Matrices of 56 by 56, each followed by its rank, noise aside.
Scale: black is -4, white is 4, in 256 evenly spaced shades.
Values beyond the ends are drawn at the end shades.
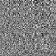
six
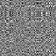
five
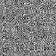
seven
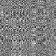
four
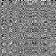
four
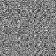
seven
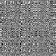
five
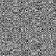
seven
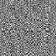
seven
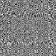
seven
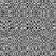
four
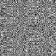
seven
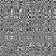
four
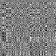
four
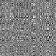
five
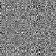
seven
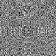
five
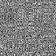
seven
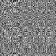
six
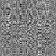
six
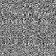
seven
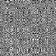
six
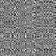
five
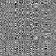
five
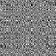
five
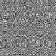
seven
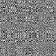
five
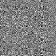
seven
